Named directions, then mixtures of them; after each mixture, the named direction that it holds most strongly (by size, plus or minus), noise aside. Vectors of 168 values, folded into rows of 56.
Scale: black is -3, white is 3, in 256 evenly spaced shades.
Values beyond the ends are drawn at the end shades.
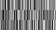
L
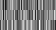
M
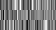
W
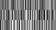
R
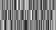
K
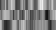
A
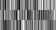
L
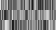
A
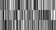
L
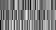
R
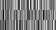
L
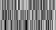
K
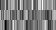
A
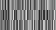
L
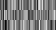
M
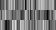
A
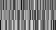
L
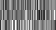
R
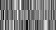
W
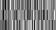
L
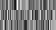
K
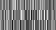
R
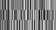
R
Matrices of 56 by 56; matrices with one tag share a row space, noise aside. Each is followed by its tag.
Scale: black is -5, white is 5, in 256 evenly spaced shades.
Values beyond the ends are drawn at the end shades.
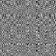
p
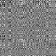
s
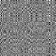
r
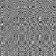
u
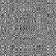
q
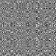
p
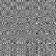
p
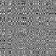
s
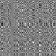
u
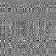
s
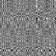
p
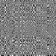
q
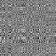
s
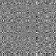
p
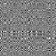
r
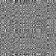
q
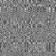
r
